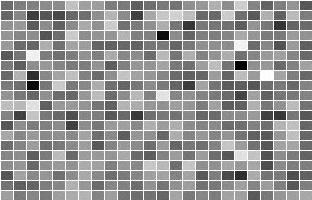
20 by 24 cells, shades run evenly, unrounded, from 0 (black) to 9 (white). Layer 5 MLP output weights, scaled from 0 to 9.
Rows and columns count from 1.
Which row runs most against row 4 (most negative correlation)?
10
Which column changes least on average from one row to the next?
7
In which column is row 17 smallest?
21
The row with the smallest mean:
12
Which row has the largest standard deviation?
2
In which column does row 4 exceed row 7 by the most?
19
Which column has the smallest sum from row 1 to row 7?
22
